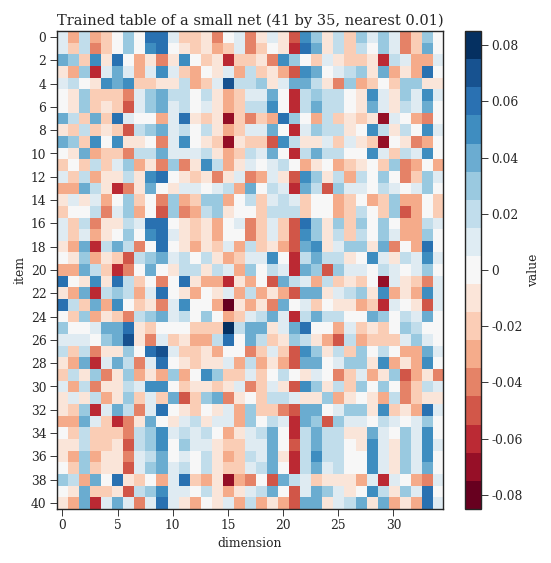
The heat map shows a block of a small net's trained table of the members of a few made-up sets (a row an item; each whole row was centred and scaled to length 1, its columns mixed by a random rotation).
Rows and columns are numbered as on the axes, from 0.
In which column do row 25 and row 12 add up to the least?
14
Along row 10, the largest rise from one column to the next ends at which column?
22
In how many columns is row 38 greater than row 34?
11
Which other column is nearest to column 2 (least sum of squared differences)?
23
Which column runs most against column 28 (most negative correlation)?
6
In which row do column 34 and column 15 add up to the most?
25
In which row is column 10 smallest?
26
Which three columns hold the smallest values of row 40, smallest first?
3, 21, 7
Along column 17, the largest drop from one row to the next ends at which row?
27
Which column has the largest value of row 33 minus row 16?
17
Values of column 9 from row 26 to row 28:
0.01 0.07 0.06
